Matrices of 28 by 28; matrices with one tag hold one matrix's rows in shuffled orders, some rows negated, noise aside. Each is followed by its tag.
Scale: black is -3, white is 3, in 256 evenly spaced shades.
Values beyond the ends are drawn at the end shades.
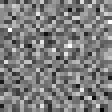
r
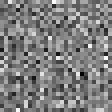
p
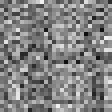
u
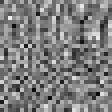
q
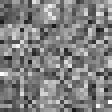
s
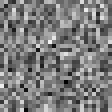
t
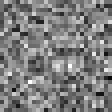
u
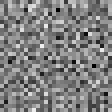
p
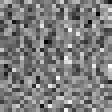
r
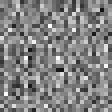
p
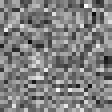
u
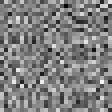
q
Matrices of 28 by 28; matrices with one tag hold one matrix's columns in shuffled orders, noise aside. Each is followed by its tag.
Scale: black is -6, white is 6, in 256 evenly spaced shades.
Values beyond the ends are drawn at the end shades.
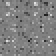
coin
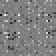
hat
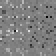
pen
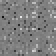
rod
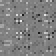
hat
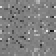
pen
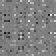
hat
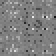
rod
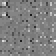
coin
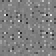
hat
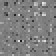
coin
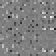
rod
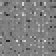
coin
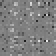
coin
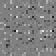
pen
